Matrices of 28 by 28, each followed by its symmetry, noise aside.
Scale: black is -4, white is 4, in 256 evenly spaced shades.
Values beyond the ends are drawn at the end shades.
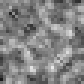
symmetric.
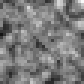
symmetric across the other diagonal.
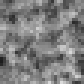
no symmetry.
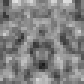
mirrored left to right.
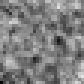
no symmetry.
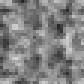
mirrored top to bottom.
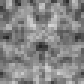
mirrored left to right.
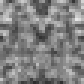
mirrored left to right.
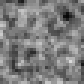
symmetric across the other diagonal.
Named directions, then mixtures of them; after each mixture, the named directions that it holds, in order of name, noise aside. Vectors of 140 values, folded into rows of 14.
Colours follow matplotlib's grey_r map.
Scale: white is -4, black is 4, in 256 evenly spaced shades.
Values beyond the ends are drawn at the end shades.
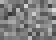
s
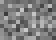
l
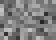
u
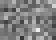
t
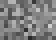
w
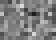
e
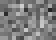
e, l.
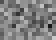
l, w.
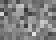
e, l, w.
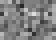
e.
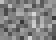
l, s, t.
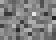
l, s, u.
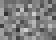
l, u.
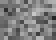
s, t, u.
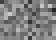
s.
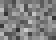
l, u.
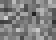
e, s, t.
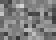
e, u.
